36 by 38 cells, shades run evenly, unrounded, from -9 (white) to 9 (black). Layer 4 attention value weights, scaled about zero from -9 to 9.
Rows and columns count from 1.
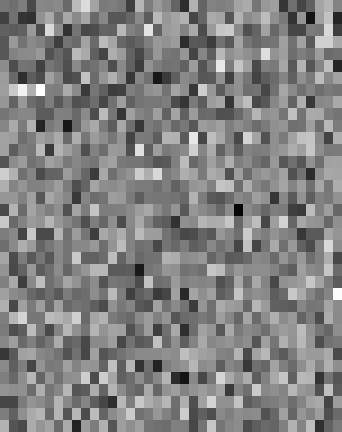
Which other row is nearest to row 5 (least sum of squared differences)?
26
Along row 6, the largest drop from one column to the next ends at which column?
25
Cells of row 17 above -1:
26
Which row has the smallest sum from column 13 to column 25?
15
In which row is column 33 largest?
2
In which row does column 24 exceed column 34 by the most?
4
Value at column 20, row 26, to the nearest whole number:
-1
